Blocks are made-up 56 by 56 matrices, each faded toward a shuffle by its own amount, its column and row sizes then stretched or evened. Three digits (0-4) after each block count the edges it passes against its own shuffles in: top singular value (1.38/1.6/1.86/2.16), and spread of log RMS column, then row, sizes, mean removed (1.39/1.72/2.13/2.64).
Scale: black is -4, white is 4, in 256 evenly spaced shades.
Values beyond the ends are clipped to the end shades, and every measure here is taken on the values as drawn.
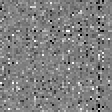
0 3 1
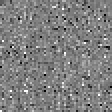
0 3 1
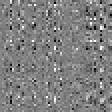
4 4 2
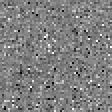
0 2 1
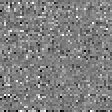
2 1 3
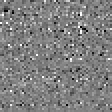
0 1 3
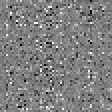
2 3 1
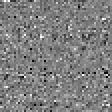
2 2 3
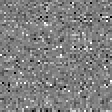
3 1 2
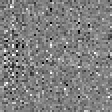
3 3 1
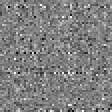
0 1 3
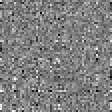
3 3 2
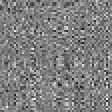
4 3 1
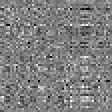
4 2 3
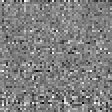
1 1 4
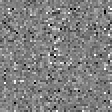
0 2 2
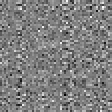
4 3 1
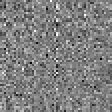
4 2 0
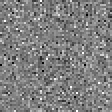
2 0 0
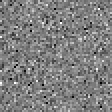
0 1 0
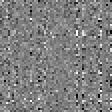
3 4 1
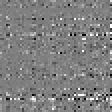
4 3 4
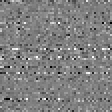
2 1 4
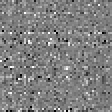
2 1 3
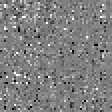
0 3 2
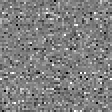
2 0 2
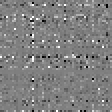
2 3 4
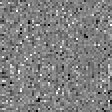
2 2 0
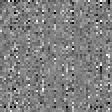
0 4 2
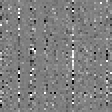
3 4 1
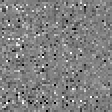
0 3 1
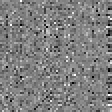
3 3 1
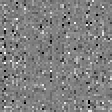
1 3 1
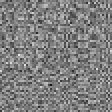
4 1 0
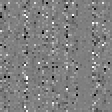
1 4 0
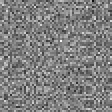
4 0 1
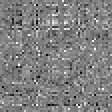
4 2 2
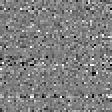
3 1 3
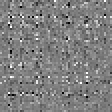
3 3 3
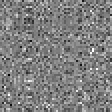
4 2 0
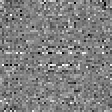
3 1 3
